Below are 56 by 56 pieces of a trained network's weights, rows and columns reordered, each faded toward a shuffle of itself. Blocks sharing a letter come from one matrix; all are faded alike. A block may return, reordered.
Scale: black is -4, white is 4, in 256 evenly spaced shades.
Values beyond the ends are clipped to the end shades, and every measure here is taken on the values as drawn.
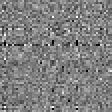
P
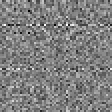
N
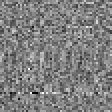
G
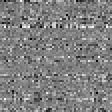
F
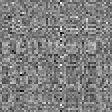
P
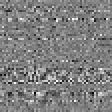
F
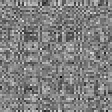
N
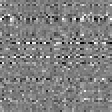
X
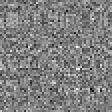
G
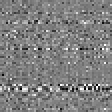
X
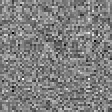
G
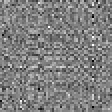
P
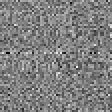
G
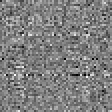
P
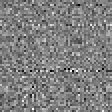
P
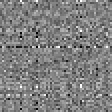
P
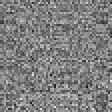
G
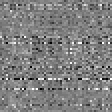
X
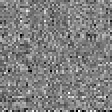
P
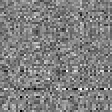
N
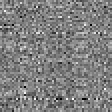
P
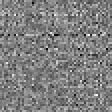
P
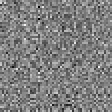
N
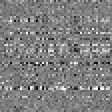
X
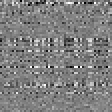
X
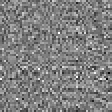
P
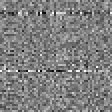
N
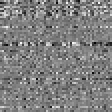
F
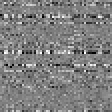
X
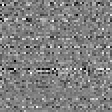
F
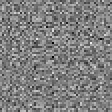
N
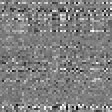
X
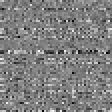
F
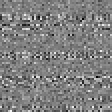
F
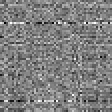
N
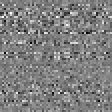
F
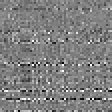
X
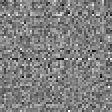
P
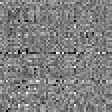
P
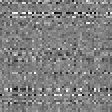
X
